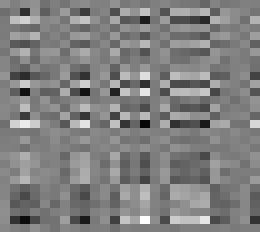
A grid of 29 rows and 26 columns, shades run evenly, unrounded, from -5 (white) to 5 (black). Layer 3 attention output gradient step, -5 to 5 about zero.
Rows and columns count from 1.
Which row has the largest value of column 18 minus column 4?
16
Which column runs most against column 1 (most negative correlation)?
23
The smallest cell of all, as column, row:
15, 28
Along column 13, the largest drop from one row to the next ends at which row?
12
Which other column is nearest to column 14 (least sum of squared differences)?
25
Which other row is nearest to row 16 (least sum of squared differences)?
3
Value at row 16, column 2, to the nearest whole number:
-3
